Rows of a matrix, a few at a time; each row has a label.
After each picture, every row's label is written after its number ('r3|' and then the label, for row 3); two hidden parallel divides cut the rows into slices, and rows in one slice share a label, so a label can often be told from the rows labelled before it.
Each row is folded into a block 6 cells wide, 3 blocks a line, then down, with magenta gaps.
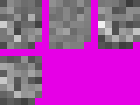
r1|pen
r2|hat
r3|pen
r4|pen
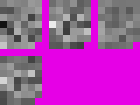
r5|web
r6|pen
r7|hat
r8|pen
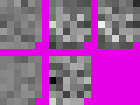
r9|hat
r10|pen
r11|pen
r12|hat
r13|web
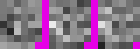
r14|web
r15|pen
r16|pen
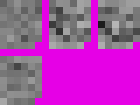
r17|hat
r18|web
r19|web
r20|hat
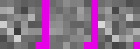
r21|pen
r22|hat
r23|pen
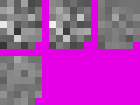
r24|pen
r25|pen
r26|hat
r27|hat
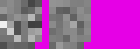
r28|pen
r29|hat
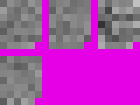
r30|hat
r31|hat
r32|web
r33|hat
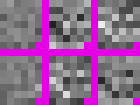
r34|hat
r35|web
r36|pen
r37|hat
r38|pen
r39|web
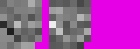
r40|web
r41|pen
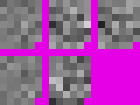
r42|hat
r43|web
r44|web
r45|hat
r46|pen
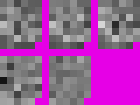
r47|pen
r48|pen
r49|pen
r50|web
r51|hat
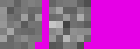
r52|hat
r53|pen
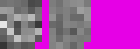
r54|pen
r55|hat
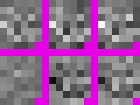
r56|pen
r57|pen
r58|pen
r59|hat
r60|web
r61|web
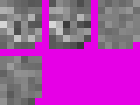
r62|pen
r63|pen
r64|hat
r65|hat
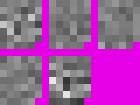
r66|pen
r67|hat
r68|hat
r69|hat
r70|pen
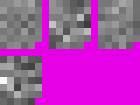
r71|hat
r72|pen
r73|hat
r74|pen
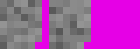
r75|hat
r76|hat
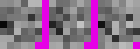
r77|web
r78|web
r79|web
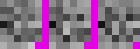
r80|web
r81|web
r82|web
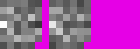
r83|pen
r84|pen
